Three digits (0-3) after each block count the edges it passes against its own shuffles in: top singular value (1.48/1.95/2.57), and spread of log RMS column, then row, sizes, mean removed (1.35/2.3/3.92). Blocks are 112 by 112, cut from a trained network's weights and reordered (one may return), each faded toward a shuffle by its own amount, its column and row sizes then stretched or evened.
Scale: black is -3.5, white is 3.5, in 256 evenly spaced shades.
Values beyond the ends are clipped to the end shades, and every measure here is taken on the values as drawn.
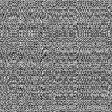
3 1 0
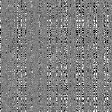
3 3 1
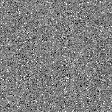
1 1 1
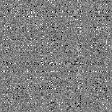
0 2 2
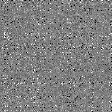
0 2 2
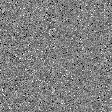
0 1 0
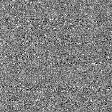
0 0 2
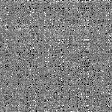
2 2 1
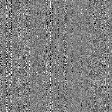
0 3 1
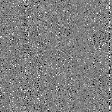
1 2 0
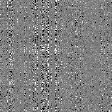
2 3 0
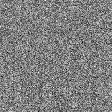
1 0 0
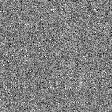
1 0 1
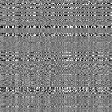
3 0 3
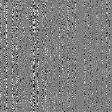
1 3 0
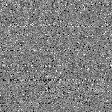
1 0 1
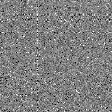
2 1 1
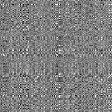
3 2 2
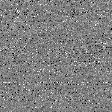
0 0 2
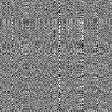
3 2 1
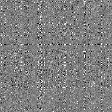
2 2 2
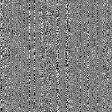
2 3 0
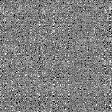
2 2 0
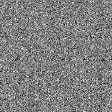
0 0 2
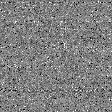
1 0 1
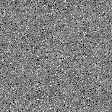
0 0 0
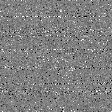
1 0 2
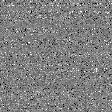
0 0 2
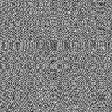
3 0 0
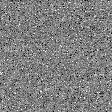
1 0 0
